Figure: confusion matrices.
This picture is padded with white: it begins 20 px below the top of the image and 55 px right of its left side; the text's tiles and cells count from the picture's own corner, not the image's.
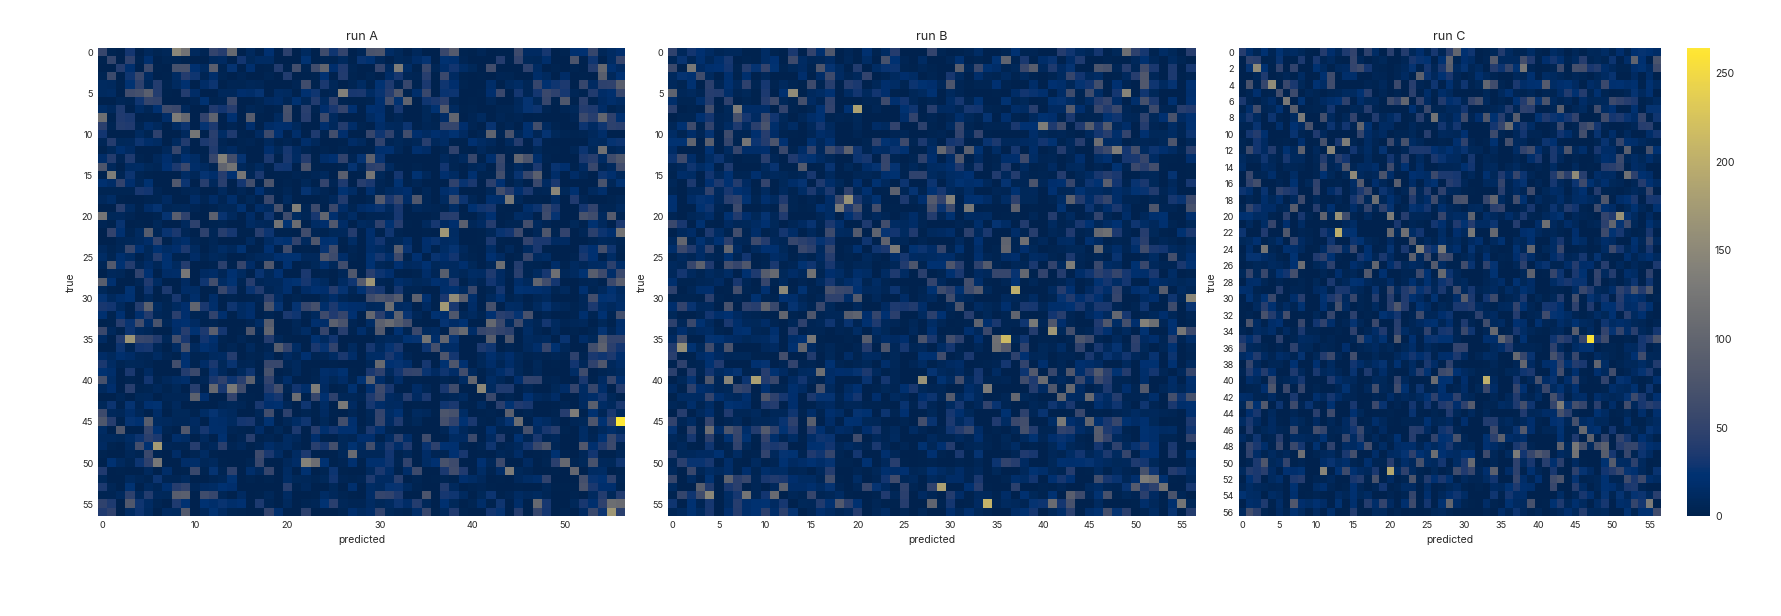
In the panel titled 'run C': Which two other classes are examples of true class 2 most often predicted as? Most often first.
38, 28
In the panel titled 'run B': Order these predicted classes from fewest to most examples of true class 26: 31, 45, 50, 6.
45, 50, 31, 6
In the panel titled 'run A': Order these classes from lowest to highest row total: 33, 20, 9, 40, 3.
3, 9, 40, 20, 33
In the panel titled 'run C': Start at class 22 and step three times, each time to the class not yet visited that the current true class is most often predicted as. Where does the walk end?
20
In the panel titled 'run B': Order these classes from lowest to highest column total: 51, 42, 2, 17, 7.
42, 2, 7, 17, 51
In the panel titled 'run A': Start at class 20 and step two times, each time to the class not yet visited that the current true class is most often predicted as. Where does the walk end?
8
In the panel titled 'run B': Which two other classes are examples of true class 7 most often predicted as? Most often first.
20, 43
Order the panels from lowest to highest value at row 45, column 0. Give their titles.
run C, run B, run A
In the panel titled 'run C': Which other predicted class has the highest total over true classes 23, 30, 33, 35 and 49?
47
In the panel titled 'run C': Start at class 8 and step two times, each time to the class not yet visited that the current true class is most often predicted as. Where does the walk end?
18
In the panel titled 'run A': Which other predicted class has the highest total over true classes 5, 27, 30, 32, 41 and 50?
38
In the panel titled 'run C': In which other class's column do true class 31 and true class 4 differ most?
33
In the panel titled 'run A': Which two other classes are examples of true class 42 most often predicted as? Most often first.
21, 10
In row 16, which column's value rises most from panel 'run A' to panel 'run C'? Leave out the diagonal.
21
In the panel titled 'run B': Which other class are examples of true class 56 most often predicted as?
47
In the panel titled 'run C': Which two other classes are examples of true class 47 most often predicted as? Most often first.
35, 29
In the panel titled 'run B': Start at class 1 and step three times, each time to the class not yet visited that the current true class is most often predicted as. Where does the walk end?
15
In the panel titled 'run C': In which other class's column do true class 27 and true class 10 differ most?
39
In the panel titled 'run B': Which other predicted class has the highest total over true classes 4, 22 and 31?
46
